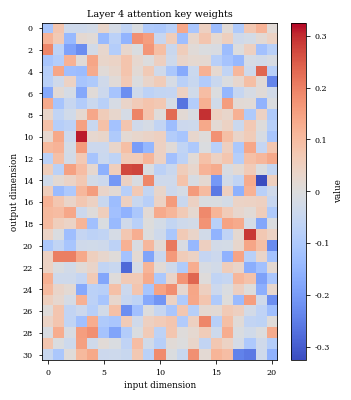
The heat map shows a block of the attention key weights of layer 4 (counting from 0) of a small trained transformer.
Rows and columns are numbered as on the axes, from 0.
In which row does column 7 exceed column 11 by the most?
13
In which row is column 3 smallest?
2
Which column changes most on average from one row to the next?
7
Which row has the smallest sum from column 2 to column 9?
6
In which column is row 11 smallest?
8
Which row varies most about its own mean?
30
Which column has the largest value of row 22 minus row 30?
17
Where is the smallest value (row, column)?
14, 19
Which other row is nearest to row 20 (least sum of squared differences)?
5
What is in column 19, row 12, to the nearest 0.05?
0.1
